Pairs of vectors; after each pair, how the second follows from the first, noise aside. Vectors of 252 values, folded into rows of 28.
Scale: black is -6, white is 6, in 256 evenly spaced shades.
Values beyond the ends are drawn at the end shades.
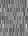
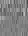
negated, partly zeroed.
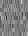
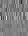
negated, partly zeroed.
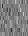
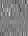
negated, partly zeroed.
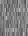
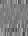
negated, partly zeroed.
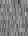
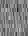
wrapped around.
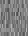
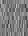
wrapped around.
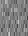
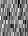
reversed, negated, scaled up.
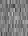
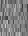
wrapped around.
